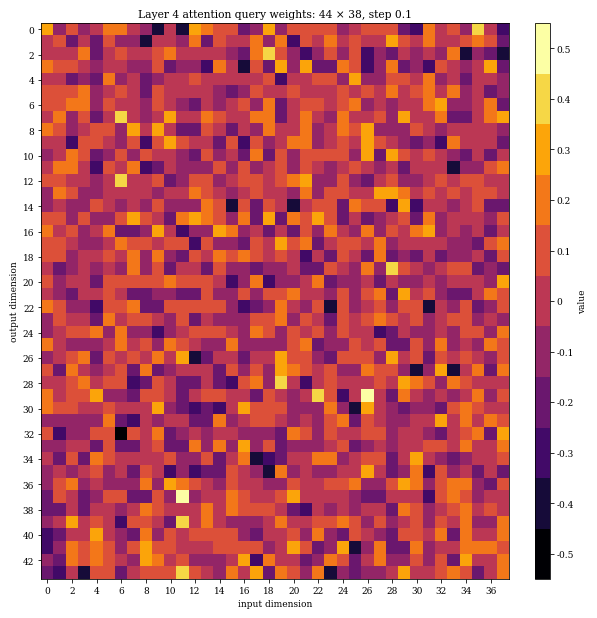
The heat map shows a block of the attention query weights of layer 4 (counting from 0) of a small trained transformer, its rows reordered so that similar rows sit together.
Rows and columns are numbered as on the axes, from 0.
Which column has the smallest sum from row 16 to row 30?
12
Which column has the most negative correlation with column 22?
24
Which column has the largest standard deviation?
11
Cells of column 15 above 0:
13
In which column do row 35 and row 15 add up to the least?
10
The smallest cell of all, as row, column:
32, 6
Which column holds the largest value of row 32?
37
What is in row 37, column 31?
-0.3
